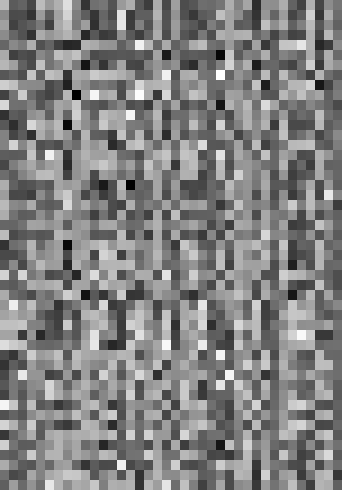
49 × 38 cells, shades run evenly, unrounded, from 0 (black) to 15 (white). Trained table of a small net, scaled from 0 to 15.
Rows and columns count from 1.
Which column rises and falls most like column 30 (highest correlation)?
7
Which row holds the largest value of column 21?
44
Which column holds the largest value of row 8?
25
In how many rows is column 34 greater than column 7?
14
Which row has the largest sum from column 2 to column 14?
49
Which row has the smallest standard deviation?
23
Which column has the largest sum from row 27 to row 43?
27
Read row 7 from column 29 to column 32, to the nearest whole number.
2 6 6 5
